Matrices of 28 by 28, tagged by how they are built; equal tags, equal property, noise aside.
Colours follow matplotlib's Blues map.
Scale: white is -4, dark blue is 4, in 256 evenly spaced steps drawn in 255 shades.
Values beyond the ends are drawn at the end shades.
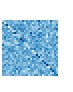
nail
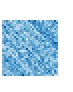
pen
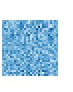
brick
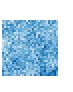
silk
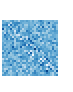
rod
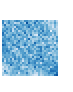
silk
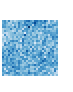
silk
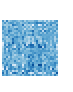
brick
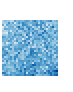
silk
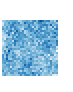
silk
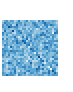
nail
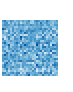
brick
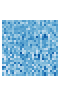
brick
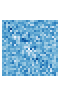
rod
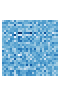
brick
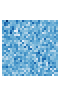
rod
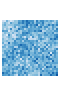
silk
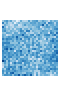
silk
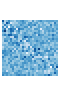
rod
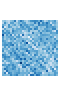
pen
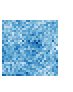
silk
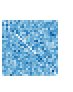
nail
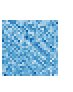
pen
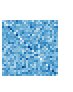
nail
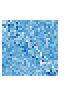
rod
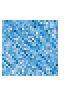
pen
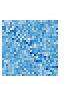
rod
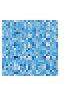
brick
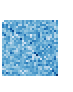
nail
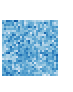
silk
